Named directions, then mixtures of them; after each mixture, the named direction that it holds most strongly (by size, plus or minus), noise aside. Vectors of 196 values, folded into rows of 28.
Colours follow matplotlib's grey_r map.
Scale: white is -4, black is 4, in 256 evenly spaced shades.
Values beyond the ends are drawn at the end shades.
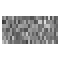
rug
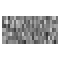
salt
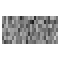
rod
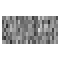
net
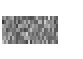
rug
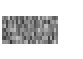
net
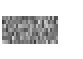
rug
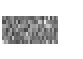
rug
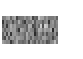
net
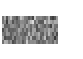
rod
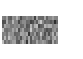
rod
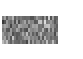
rug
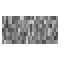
rod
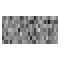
rod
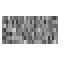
salt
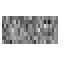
net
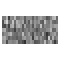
salt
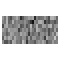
rod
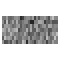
rod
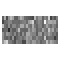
rod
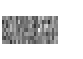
net
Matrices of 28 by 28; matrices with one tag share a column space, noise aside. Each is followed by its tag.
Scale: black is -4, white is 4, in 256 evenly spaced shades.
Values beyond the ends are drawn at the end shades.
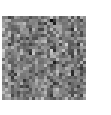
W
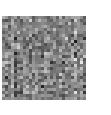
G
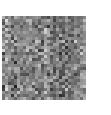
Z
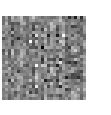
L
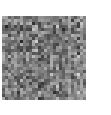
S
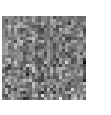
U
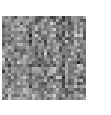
L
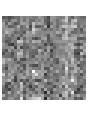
U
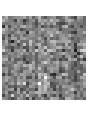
Z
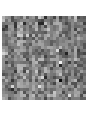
L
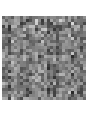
S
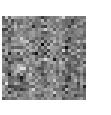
Z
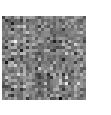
Z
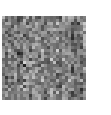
L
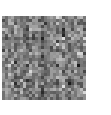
W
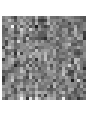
U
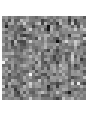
S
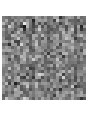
S
